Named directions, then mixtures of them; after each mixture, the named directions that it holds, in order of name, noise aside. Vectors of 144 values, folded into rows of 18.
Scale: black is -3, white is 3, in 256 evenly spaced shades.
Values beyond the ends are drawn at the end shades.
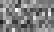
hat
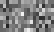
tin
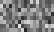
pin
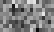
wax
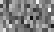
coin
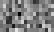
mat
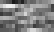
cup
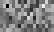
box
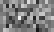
box, tin, wax.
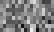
pin, wax.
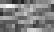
cup.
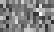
tin.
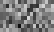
box.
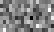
coin.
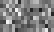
hat, mat.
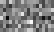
pin, tin.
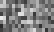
cup, pin, tin.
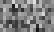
wax.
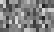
tin.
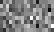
coin.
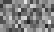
box, pin.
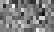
tin, wax.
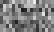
hat, pin, wax.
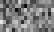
hat.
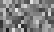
hat, pin.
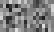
cup, mat, tin.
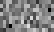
coin.
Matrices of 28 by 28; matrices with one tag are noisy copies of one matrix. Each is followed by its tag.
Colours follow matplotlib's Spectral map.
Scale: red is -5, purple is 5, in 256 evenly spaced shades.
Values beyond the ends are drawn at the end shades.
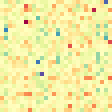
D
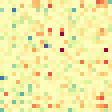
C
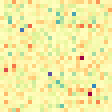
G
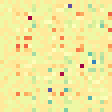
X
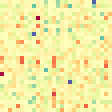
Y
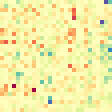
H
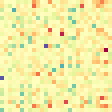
C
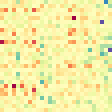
H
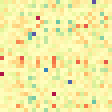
Y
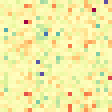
D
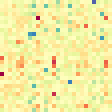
Y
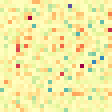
X
